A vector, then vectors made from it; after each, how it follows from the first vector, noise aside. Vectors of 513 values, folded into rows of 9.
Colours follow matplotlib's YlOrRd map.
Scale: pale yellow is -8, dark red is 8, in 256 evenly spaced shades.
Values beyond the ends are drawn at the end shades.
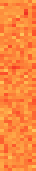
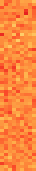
sign-scrambled.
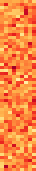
scaled up.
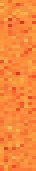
wrapped around, negated, partly zeroed.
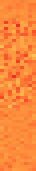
wrapped around, negated, partly zeroed.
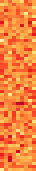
reversed, scaled up.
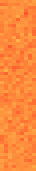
shrunk.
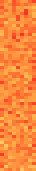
sign-scrambled.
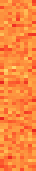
sign-scrambled.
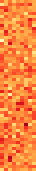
reversed, scaled up.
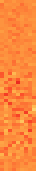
wrapped around, negated, partly zeroed.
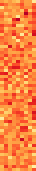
scaled up.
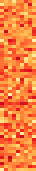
reversed, scaled up.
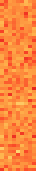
reversed, negated.
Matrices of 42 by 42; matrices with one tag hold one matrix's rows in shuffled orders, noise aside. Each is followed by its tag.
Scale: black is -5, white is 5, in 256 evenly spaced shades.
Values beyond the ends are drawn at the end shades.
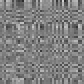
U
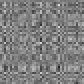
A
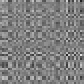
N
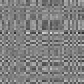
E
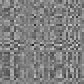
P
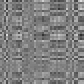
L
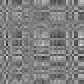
L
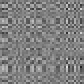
N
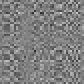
P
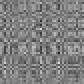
A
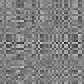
U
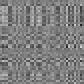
N
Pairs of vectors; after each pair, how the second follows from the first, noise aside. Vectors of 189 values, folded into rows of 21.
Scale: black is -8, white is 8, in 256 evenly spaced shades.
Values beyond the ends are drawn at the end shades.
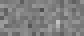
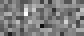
reversed, scaled up.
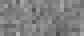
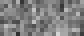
negated, scaled up.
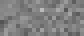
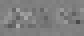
wrapped around, negated, partly zeroed.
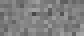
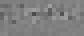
partly zeroed.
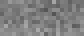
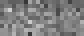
reversed, negated, scaled up.
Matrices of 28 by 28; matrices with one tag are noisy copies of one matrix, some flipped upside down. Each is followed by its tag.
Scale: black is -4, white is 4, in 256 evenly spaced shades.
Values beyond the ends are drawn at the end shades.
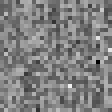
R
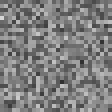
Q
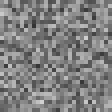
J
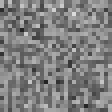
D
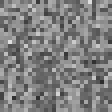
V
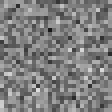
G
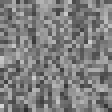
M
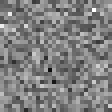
J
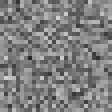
J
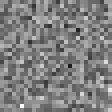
G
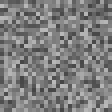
Q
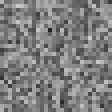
M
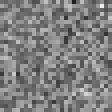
Q
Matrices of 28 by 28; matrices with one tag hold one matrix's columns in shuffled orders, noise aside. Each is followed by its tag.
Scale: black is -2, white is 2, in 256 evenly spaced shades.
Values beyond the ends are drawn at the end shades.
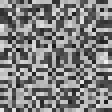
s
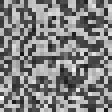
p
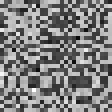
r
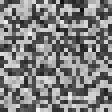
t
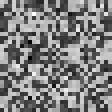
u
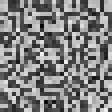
u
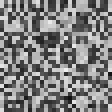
u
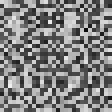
r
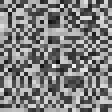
r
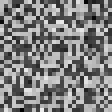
t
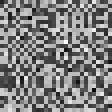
r
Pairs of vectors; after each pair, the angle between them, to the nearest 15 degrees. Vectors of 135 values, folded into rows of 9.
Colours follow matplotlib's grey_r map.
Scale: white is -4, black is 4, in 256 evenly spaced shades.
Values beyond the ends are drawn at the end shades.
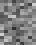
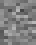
105 degrees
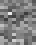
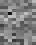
165 degrees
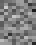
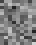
105 degrees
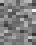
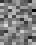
150 degrees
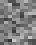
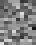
135 degrees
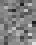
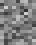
90 degrees
